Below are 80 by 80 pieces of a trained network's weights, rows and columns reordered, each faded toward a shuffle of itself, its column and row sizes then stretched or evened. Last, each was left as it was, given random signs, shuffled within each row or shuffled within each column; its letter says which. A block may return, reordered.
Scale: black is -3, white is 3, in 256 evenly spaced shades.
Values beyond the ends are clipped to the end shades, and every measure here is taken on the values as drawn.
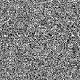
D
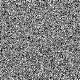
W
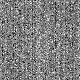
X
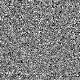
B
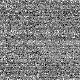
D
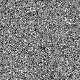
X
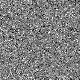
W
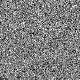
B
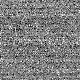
W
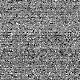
D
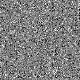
B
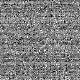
D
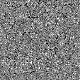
B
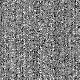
D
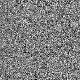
B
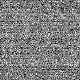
D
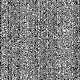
D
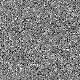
W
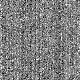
D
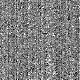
D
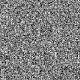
D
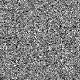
D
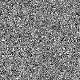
B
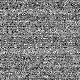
W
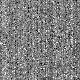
X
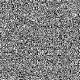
D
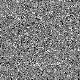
B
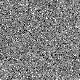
W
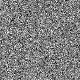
X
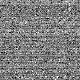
D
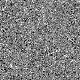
X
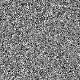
B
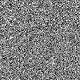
D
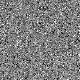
B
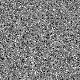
W
